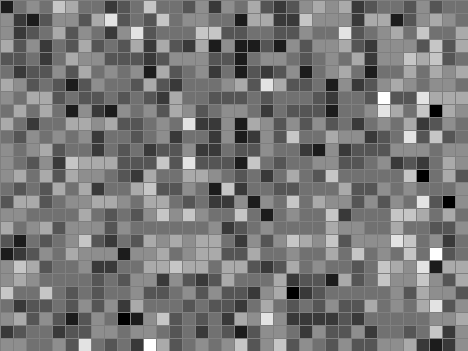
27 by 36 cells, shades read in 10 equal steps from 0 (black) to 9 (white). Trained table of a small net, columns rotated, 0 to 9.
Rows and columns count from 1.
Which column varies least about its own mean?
36
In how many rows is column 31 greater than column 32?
11
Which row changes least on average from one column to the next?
18
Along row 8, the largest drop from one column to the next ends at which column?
31
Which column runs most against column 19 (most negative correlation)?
34
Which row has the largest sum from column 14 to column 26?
19
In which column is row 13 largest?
15
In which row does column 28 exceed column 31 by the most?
20
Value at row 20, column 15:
5
